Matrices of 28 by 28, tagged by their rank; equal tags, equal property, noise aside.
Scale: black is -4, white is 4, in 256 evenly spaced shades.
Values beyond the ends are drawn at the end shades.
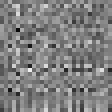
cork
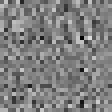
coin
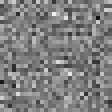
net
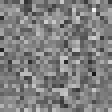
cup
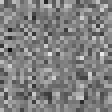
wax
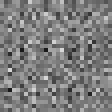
cork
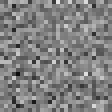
net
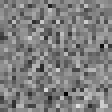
cup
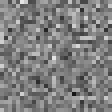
net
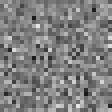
wax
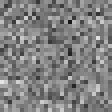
net
